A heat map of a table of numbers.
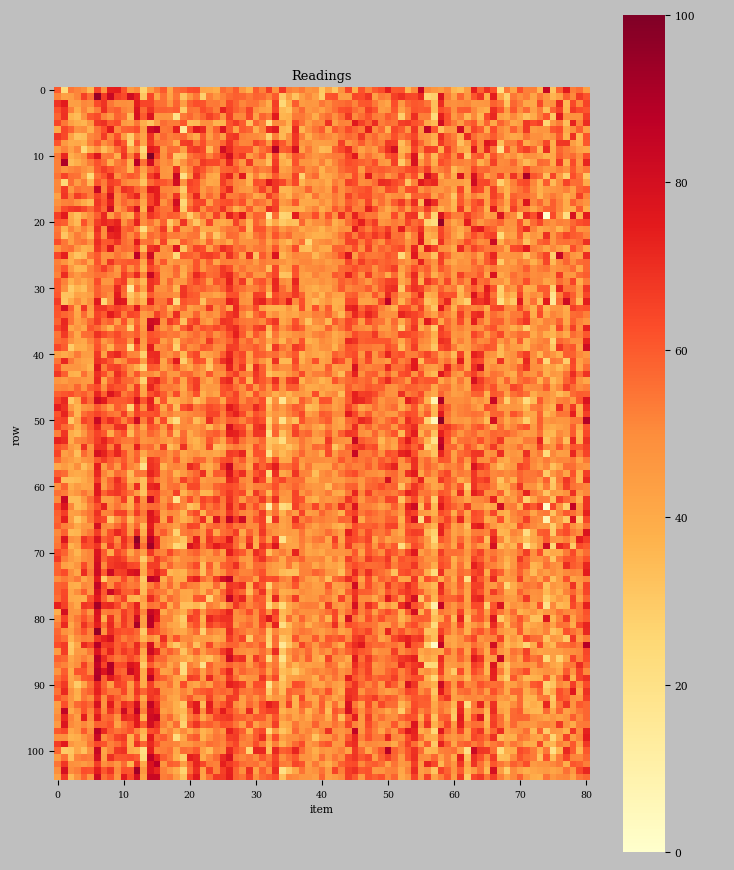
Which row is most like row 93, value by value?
80
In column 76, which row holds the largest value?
25
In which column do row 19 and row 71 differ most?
74
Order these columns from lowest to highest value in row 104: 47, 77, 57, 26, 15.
57, 77, 47, 26, 15
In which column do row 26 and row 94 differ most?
1
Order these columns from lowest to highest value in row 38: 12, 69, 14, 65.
69, 65, 14, 12
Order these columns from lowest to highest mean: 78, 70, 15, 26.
70, 78, 15, 26
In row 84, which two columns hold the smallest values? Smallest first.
57, 34
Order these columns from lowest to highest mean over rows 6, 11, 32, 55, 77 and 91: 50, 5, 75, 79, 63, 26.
75, 79, 5, 50, 63, 26
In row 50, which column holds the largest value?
58
